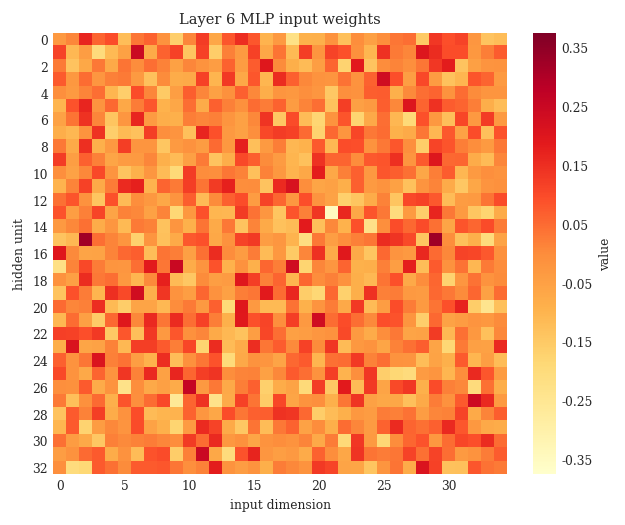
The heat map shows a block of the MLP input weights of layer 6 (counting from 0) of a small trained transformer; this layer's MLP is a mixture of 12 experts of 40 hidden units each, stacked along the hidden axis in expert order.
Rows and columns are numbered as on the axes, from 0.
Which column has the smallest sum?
9
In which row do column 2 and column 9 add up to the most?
17
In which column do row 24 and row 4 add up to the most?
3
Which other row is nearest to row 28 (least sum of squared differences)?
4
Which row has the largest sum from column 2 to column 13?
11
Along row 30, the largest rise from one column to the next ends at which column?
23
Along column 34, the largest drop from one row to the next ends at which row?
24
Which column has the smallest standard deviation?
34
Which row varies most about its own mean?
15
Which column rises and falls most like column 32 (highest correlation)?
33
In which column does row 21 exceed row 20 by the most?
5
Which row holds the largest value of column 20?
21
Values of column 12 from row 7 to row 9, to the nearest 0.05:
0.1 0.05 -0.15
